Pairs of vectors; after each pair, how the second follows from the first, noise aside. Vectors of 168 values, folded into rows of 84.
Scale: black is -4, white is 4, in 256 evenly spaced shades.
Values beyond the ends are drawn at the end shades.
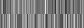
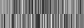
wrapped around.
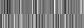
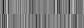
wrapped around, negated, partly zeroed.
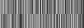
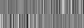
reversed, negated, partly zeroed.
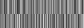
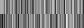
shuffled.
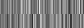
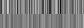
wrapped around, negated, partly zeroed.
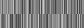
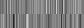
wrapped around, partly zeroed.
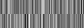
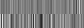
reversed, negated, partly zeroed.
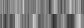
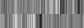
wrapped around, negated, partly zeroed.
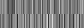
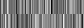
shuffled.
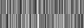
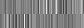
wrapped around, partly zeroed.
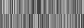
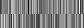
wrapped around.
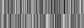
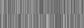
shrunk.
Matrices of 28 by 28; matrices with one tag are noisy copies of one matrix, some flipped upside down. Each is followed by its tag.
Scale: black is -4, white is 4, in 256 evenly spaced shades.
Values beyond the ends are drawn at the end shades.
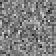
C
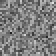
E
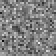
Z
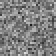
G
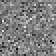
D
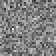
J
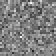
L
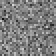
L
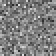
J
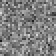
C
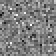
C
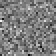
L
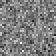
C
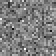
J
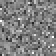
L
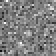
D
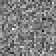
J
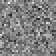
L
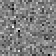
J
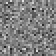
J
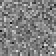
E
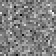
D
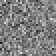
Z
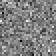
D
